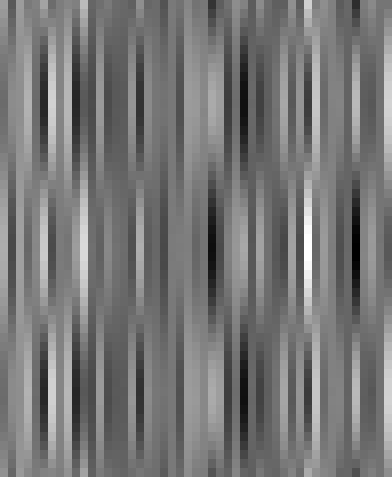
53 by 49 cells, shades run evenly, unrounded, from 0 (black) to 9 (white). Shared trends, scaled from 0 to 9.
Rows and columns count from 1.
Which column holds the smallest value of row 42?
31
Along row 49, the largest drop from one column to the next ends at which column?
10
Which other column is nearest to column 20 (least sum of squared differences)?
48
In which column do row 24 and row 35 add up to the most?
39
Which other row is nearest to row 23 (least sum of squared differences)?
33
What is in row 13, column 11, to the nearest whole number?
3
